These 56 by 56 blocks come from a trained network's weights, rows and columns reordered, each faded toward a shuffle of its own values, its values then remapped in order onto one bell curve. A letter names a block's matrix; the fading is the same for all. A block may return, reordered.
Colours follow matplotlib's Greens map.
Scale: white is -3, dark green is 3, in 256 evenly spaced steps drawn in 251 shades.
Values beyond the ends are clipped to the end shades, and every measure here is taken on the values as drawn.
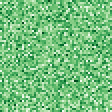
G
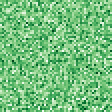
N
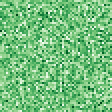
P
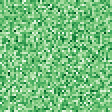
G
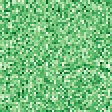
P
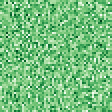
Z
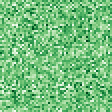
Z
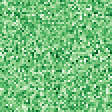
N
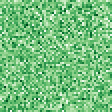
G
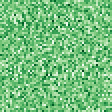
G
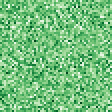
N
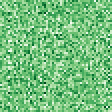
P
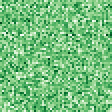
N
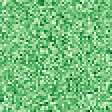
P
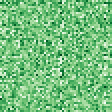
P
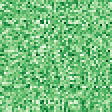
Z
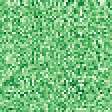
Z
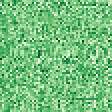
Z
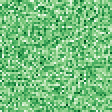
G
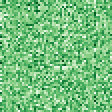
P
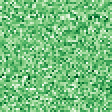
N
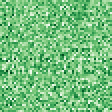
Z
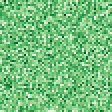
G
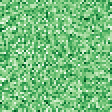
P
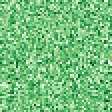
G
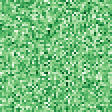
P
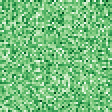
G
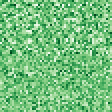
Z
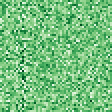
P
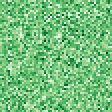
P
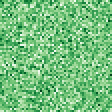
G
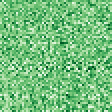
Z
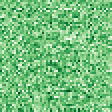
Z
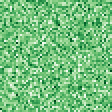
G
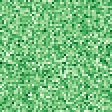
N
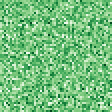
N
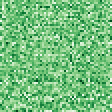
Z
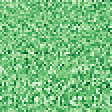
Z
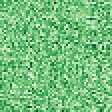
P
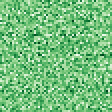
N
